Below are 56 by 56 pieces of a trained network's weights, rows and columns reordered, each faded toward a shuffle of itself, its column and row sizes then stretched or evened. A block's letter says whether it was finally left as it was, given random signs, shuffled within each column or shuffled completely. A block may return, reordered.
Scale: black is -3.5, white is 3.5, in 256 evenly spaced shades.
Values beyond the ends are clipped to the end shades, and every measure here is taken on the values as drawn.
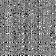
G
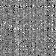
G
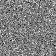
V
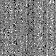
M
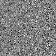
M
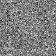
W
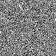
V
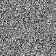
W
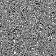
M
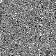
M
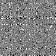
W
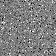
V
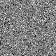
V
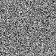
M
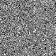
M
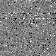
W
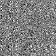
G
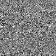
W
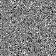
M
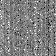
M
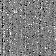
M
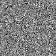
M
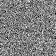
V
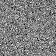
V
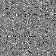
W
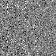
M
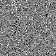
M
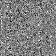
M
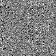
M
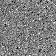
V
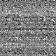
G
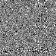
W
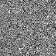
W
